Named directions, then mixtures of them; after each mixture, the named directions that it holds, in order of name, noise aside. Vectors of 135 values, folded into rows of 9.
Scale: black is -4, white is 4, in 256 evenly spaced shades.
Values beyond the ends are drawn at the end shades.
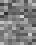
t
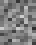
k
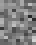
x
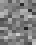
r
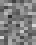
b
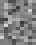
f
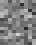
r.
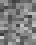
b, k.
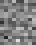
k, t, x.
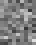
k, r, x.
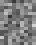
b.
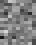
b, f, r.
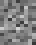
k.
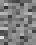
b, k, r.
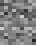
r, t, x.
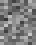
f, t.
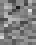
f.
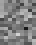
r.
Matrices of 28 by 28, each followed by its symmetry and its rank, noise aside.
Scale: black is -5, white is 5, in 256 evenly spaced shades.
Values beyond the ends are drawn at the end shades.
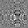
antisymmetric, rank two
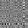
antisymmetric, rank two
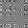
antisymmetric, rank two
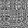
antisymmetric, rank four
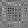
symmetric, rank two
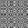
antisymmetric, rank two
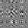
antisymmetric, rank two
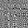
antisymmetric, rank four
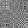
symmetric, rank two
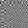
antisymmetric, rank two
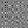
no symmetry, rank two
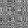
antisymmetric, rank two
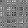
symmetric, rank two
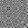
symmetric, rank three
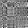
no symmetry, rank two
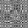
symmetric, rank two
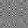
no symmetry, rank two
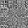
antisymmetric, rank four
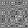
symmetric, rank two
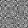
symmetric, rank three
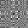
symmetric, rank two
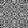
symmetric, rank two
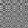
no symmetry, rank two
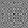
symmetric, rank two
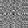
no symmetry, rank three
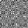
symmetric, rank three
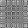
symmetric, rank two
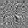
antisymmetric, rank four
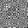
symmetric, rank three
